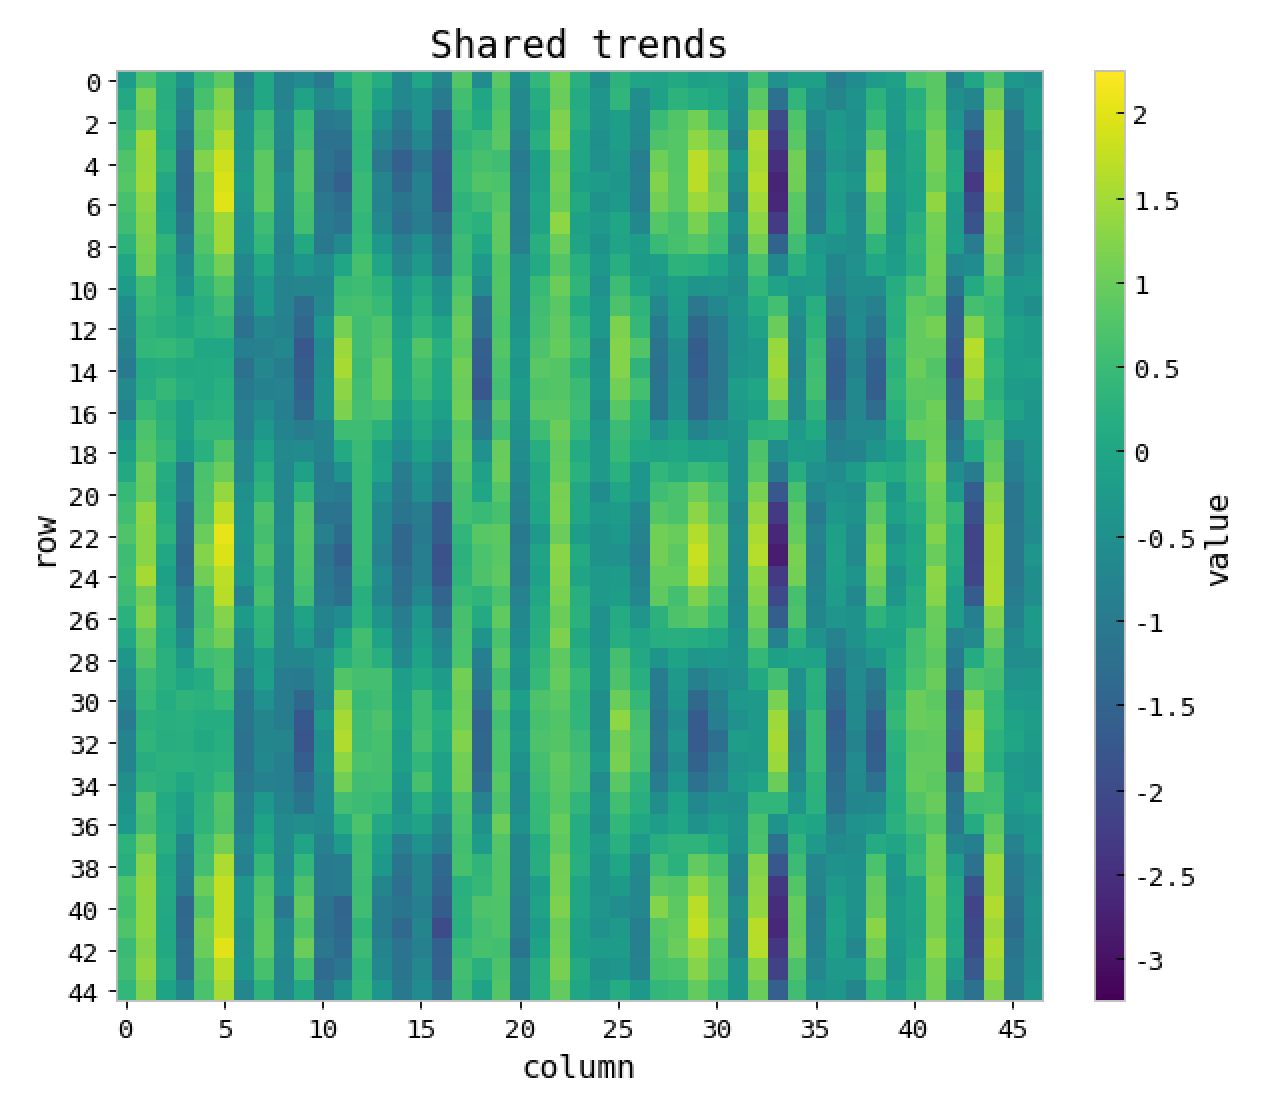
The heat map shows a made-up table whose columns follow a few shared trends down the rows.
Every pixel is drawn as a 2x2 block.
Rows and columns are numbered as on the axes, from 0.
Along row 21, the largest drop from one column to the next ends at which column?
33
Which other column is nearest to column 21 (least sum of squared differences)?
23
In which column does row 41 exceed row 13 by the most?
29
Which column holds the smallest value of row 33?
42
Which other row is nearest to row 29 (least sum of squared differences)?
11
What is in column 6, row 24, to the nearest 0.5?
-0.5
